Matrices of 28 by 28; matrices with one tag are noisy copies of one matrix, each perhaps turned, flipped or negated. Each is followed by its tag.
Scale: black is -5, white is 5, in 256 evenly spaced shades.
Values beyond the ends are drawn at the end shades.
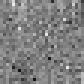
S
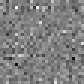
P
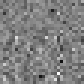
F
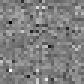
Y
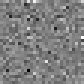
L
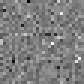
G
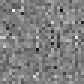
Y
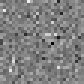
G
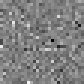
G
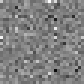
L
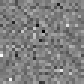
G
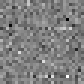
P
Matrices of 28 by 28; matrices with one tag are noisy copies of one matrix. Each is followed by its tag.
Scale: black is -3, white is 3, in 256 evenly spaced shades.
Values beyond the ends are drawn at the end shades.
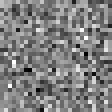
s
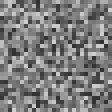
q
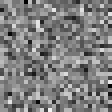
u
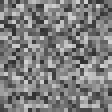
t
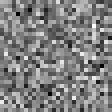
s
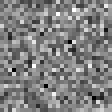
q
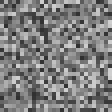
t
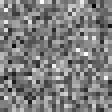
s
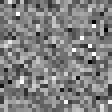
q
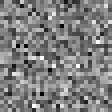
u
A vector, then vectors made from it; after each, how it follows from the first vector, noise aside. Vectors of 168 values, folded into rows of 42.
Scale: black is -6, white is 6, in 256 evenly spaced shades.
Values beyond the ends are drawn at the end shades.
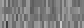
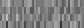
sign-scrambled.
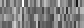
reversed, scaled up.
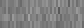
wrapped around, shrunk.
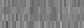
shrunk.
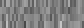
sign-scrambled.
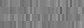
wrapped around, shrunk.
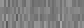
shrunk.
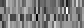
wrapped around, negated, scaled up.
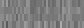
shrunk.
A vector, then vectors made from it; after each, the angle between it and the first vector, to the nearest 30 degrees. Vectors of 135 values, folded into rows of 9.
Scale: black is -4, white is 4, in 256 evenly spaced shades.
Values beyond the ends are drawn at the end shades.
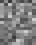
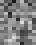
120 degrees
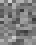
150 degrees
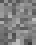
30 degrees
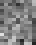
120 degrees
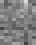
90 degrees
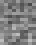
120 degrees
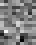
90 degrees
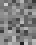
120 degrees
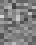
60 degrees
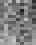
120 degrees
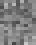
120 degrees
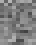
150 degrees
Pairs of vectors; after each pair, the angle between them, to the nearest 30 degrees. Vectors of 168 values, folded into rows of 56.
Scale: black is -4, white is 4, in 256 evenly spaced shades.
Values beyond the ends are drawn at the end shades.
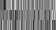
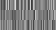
60 degrees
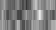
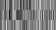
60 degrees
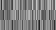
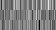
30 degrees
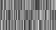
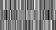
90 degrees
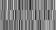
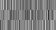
90 degrees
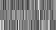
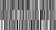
30 degrees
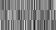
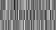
90 degrees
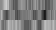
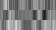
30 degrees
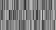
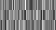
150 degrees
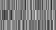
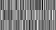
60 degrees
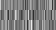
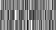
30 degrees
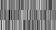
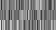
30 degrees
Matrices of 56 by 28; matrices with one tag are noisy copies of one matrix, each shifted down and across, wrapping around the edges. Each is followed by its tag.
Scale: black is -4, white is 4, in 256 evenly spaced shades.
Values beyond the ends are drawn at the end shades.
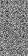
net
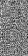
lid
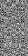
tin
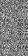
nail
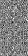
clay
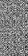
net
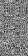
lid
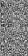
tin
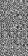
clay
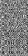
clay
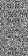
nail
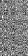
tin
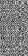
clay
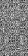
lid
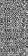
clay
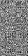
lid
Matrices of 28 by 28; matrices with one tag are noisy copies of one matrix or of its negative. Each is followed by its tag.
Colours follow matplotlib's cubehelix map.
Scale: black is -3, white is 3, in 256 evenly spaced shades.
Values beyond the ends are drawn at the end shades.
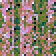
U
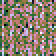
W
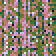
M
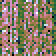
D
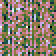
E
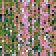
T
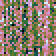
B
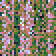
U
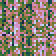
U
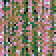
B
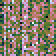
B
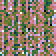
M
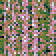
B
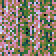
T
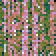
B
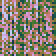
D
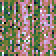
T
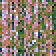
D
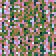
W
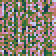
M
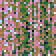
T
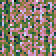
W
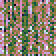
B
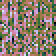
D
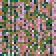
D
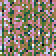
W
